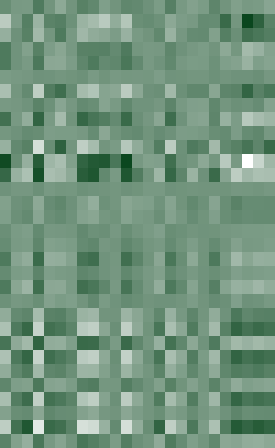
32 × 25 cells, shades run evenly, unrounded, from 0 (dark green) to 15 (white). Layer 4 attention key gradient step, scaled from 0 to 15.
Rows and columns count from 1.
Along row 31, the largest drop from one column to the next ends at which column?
5
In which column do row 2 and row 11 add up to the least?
23
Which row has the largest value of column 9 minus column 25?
31
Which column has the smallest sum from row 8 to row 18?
12
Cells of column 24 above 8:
8
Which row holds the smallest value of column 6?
11
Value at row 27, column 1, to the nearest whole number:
8
